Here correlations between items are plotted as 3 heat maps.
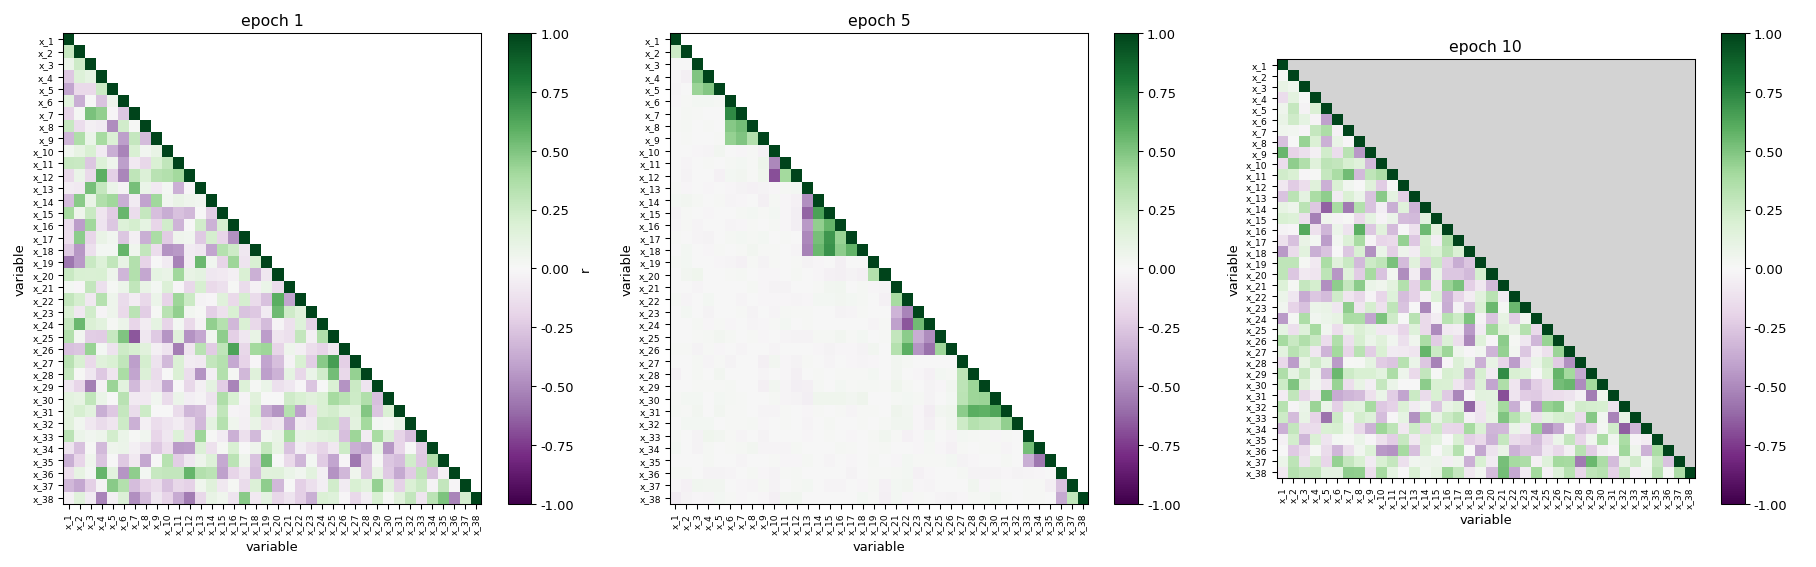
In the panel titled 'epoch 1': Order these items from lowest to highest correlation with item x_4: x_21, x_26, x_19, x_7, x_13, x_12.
x_21, x_26, x_19, x_13, x_7, x_12
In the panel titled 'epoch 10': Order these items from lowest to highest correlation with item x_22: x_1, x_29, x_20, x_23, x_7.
x_7, x_1, x_29, x_20, x_23
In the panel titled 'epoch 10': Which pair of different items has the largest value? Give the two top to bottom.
x_21, x_29
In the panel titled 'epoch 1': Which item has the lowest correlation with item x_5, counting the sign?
x_8
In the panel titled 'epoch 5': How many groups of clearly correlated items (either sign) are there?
10
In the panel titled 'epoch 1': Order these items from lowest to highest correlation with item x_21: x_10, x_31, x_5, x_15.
x_15, x_5, x_10, x_31
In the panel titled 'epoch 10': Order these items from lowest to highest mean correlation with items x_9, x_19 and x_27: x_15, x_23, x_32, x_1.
x_23, x_32, x_15, x_1
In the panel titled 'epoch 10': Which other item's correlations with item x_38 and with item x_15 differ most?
x_4
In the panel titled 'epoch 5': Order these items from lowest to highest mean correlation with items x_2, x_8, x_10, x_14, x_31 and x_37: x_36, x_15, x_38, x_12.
x_12, x_36, x_38, x_15
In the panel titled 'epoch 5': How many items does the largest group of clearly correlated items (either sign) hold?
6
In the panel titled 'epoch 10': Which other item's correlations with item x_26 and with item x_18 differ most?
x_32
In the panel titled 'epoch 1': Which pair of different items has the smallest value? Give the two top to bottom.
x_7, x_25
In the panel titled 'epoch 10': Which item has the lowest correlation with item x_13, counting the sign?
x_33
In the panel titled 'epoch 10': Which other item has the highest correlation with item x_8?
x_16
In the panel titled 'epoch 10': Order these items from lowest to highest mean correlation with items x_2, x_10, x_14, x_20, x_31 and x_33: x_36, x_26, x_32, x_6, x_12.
x_12, x_36, x_32, x_6, x_26
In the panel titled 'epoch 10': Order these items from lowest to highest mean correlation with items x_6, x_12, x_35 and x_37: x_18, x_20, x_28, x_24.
x_20, x_28, x_18, x_24
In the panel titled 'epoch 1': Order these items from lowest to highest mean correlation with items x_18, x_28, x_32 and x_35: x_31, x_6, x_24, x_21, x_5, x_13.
x_13, x_21, x_5, x_24, x_31, x_6
